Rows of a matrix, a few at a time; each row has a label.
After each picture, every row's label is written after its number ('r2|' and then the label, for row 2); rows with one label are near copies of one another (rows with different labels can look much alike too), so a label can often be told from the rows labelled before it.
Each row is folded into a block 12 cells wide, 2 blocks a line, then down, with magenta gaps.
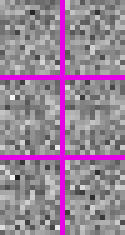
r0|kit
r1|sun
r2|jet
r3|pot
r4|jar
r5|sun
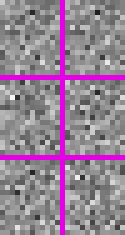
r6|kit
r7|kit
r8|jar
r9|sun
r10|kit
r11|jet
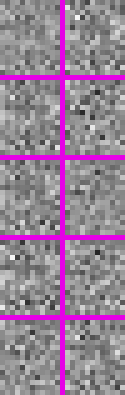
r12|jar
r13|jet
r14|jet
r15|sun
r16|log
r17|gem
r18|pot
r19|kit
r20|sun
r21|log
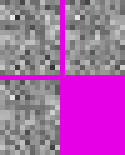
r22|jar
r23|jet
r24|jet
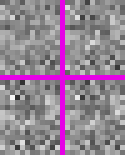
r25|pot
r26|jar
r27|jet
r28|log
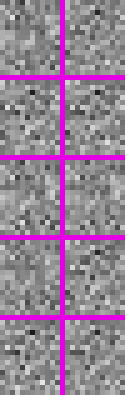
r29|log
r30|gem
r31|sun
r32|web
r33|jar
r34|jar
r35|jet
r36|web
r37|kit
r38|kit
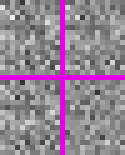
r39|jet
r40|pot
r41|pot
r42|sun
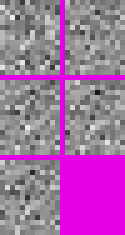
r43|jar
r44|sun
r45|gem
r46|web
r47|sun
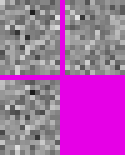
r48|sun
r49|jar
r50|web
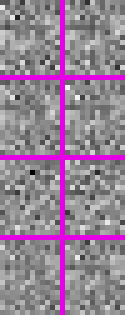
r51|pot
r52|log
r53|jar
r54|pot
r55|kit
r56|web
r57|jet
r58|log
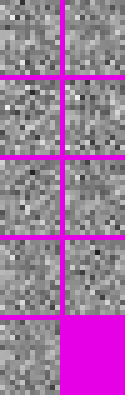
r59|pot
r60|log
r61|web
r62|jar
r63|gem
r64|log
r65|jet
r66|kit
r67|pot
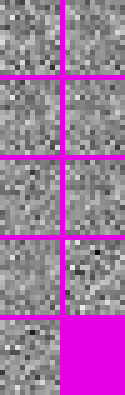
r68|log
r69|log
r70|jet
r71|log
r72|gem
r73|jar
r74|log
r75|web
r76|web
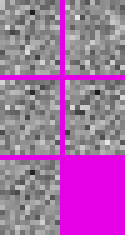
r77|gem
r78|jet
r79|web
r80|gem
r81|gem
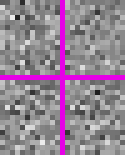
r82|pot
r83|gem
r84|web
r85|web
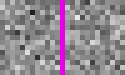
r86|kit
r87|jet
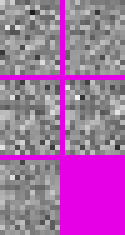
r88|web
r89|kit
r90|log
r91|log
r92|pot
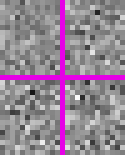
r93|log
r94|kit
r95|gem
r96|jar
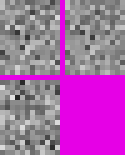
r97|sun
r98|sun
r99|pot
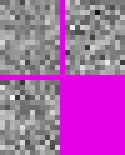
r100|pot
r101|web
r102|pot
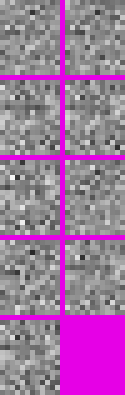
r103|web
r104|kit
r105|pot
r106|log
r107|pot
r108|gem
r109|kit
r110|jar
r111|pot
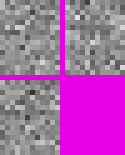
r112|gem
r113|jet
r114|sun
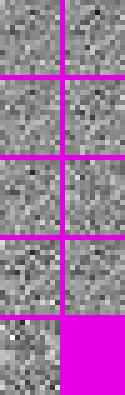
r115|gem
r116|gem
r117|sun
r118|sun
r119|kit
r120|jet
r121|sun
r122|web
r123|jet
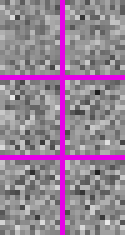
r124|jet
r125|pot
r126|jet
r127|gem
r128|gem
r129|kit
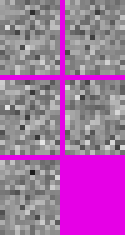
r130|web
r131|sun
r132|web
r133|log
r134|kit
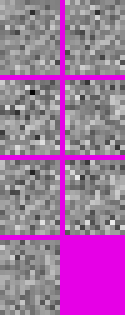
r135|kit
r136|kit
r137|web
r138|log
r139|gem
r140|jar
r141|jar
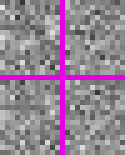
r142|log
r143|gem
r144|log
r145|web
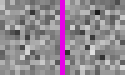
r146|sun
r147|kit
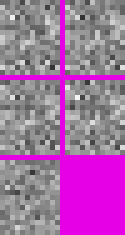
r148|jar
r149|jar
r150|pot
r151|jet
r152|web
